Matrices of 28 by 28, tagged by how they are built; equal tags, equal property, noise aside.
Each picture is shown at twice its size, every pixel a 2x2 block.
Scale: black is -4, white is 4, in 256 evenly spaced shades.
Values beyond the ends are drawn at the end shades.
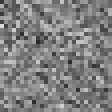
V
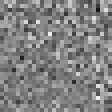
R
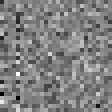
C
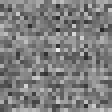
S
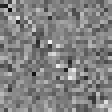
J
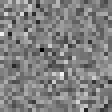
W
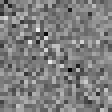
J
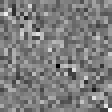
J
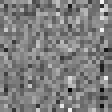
C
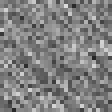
V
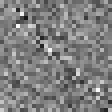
J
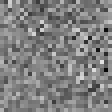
R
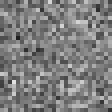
S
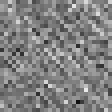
V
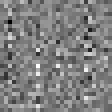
C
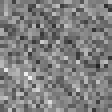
V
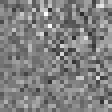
R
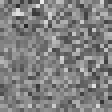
R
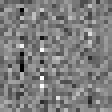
C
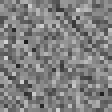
V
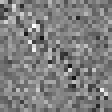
J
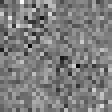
W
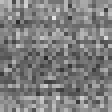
S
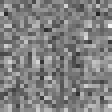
S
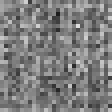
S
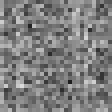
S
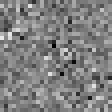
W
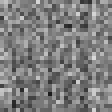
S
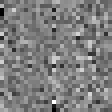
C
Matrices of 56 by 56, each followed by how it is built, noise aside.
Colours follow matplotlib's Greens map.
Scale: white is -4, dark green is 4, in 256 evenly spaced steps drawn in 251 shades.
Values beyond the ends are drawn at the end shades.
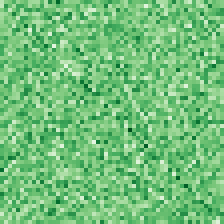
diagonal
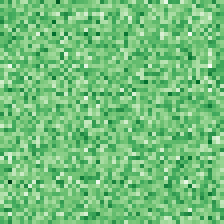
low rank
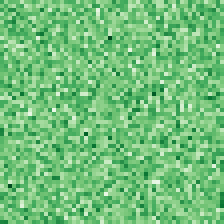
noise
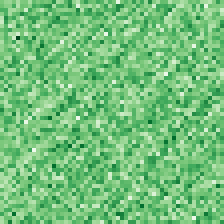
Hankel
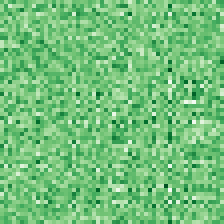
low rank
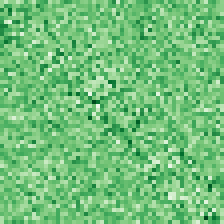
banded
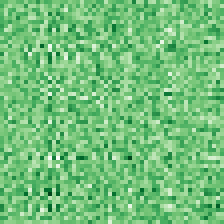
low rank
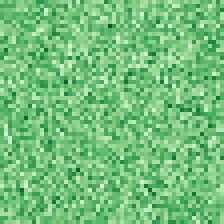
noise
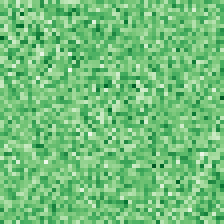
block diagonal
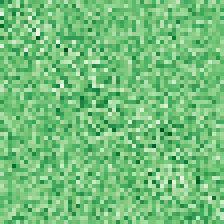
banded
